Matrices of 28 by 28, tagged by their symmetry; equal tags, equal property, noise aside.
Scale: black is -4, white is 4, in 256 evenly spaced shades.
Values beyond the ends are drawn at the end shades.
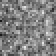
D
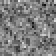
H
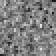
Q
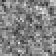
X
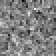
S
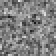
X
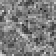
X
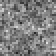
Q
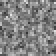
Q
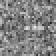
D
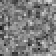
D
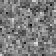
X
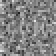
D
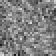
Q
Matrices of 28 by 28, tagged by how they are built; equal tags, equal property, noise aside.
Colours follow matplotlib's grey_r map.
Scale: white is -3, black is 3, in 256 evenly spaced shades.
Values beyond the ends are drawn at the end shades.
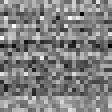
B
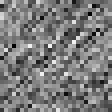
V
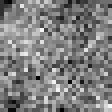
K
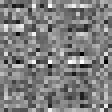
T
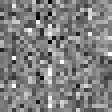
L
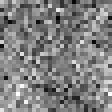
K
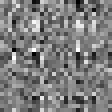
T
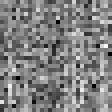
B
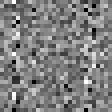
L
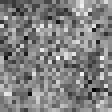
K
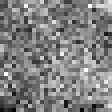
K
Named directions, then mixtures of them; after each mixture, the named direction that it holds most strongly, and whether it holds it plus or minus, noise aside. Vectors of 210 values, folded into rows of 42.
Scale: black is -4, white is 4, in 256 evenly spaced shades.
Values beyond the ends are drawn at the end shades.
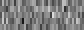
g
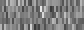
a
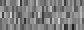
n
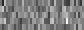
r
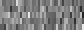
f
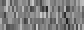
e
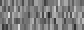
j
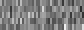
f, plus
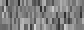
a, minus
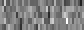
r, plus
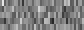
r, minus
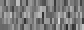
n, plus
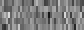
j, plus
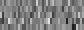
g, minus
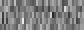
g, minus
